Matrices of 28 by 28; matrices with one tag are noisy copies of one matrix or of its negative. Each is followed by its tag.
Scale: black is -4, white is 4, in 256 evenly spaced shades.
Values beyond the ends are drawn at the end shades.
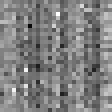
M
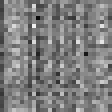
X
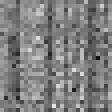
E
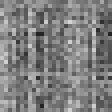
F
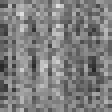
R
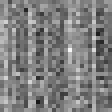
F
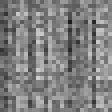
F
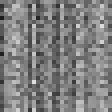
X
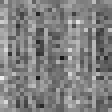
F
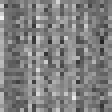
X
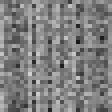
X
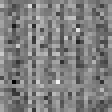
X
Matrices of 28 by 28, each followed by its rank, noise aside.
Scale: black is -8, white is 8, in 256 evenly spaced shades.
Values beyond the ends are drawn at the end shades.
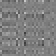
two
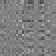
three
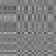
one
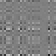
one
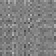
four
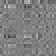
three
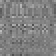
three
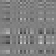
one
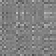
three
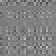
two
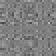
three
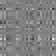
two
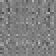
three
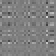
one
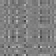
two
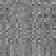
four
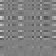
one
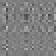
two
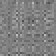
three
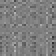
three
